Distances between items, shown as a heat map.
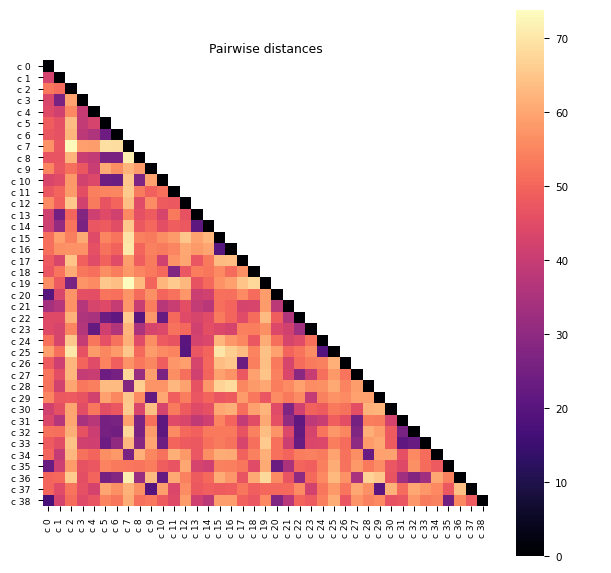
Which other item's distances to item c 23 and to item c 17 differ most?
c 26
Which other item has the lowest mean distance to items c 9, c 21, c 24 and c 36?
c 31
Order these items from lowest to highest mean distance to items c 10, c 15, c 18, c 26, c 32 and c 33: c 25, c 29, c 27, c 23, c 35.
c 27, c 23, c 35, c 29, c 25
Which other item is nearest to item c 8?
c 22
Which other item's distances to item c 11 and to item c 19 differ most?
c 18
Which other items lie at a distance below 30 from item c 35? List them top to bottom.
c 0, c 20, c 38
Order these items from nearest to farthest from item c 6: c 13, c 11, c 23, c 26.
c 23, c 13, c 26, c 11
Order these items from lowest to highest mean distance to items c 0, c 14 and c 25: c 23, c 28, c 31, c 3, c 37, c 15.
c 3, c 31, c 23, c 37, c 28, c 15
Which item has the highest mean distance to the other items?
c 7
